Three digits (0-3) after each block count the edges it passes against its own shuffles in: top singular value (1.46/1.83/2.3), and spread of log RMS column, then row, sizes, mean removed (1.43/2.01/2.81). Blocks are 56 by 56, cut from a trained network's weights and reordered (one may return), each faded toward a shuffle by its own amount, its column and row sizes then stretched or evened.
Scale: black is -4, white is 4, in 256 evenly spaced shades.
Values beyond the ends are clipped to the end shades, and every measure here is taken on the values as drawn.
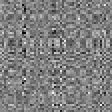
3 2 2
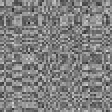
3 1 0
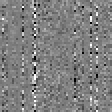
1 3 0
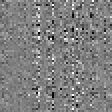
1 3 2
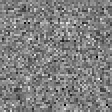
1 0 2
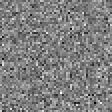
1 0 1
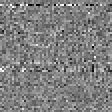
2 0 2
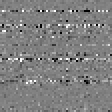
2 0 3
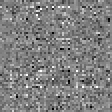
1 2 2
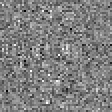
1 1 1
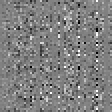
0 3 1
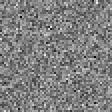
0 0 0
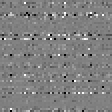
1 1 3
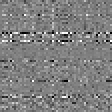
3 1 3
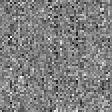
1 2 0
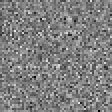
1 0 1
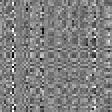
3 3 0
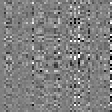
3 3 1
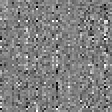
2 3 1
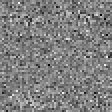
0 0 2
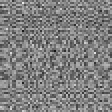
3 0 0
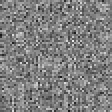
2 1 0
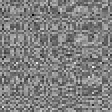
3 0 0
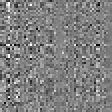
3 3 1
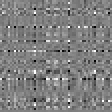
3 2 3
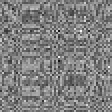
3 0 1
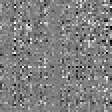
0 3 2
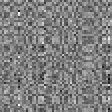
3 2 0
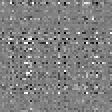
1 2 3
